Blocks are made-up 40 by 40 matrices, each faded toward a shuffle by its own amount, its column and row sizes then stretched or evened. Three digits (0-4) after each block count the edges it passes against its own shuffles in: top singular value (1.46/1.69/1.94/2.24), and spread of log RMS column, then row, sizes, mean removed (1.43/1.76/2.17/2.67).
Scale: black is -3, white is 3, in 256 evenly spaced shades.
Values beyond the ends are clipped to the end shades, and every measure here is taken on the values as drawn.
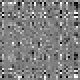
4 4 3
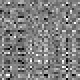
4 3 3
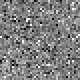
0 0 0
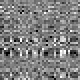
4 0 4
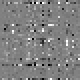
2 2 3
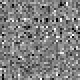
1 1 2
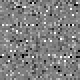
0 0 2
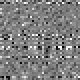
3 0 4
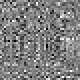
3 1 1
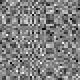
4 0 0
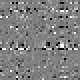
3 1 3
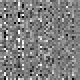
2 4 0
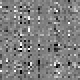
1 4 3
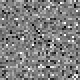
2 1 1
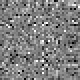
2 1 1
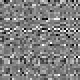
4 0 4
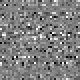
1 0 4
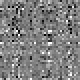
2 3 2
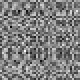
4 1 1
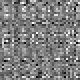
3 1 3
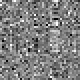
1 1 1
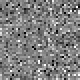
0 3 2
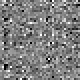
2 2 2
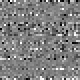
0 0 4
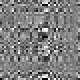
4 4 4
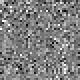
2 1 1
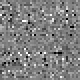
0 1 3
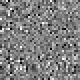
2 1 1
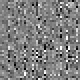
3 4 0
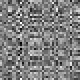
4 4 2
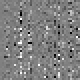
0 4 0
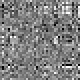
3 3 2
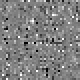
0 2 1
